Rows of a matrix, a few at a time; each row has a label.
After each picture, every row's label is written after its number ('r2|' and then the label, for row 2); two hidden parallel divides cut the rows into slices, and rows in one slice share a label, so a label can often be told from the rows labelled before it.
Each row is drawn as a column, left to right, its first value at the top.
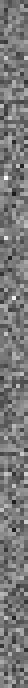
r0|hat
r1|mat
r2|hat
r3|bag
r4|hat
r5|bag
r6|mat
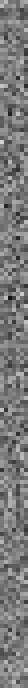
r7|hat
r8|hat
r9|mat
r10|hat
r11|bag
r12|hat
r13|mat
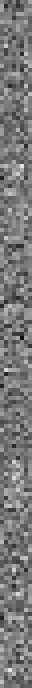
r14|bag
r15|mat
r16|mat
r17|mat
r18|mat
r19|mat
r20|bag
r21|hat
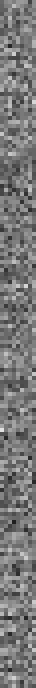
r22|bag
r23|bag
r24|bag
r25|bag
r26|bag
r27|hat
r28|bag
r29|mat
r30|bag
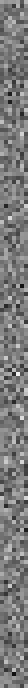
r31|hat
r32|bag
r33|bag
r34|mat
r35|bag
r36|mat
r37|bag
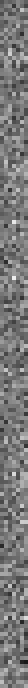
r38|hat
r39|mat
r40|bag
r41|mat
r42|hat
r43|mat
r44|mat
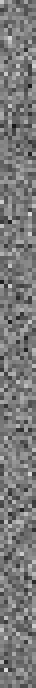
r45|bag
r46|mat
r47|bag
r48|hat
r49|mat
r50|mat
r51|hat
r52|mat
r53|bag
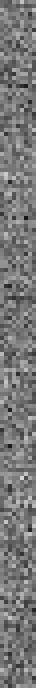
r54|hat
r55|mat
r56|mat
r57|hat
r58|mat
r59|hat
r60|mat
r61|hat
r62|mat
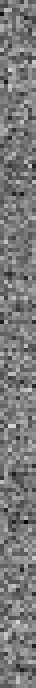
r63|hat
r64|mat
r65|bag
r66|bag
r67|bag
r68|bag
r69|bag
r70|hat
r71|bag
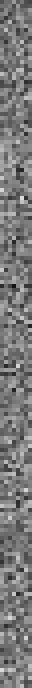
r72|mat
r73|mat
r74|mat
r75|mat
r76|bag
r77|bag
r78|mat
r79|mat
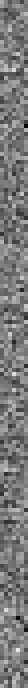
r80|hat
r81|bag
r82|hat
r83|bag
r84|bag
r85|hat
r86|mat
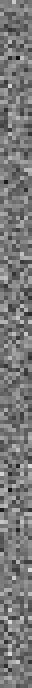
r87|mat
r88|mat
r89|bag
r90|bag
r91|bag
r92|mat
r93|hat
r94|mat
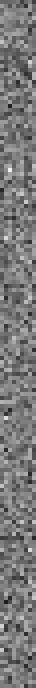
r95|bag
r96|mat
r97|mat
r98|hat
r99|mat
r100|mat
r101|hat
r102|bag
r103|mat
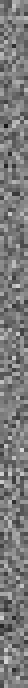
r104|mat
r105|hat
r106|mat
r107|bag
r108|bag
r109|hat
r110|hat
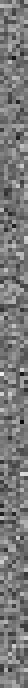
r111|bag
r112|hat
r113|bag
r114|bag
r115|hat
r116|mat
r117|mat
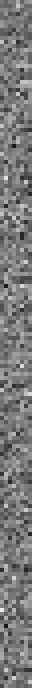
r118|bag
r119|mat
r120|hat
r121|bag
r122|hat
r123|bag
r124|bag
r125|bag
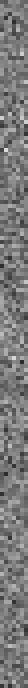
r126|hat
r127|hat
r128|hat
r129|hat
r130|hat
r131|hat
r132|hat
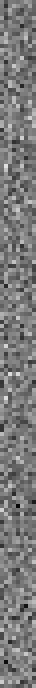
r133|bag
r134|mat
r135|bag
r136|bag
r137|bag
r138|mat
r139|hat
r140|hat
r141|bag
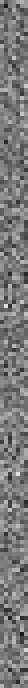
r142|hat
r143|mat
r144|bag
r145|mat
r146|mat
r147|bag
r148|bag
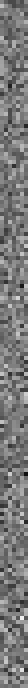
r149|bag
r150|bag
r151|mat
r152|hat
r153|hat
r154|mat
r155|bag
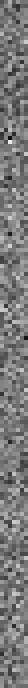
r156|mat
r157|hat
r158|bag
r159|mat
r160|mat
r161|hat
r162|hat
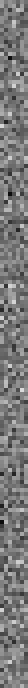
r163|bag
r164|mat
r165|bag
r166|bag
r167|hat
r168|bag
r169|hat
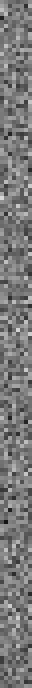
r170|hat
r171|bag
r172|mat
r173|hat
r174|mat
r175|hat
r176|mat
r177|bag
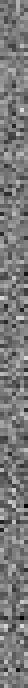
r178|bag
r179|bag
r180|hat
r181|mat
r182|bag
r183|bag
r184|bag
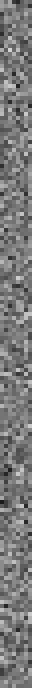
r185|bag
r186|bag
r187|bag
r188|hat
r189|mat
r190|mat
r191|bag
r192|mat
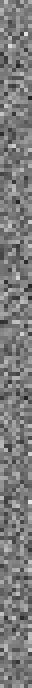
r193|hat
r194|bag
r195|hat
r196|mat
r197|mat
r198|bag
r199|hat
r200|mat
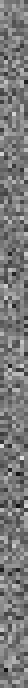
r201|bag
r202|bag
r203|mat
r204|bag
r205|bag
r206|bag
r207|mat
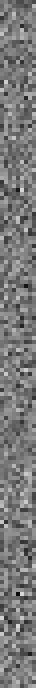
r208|mat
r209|bag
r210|hat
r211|hat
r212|bag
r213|mat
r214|mat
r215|mat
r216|hat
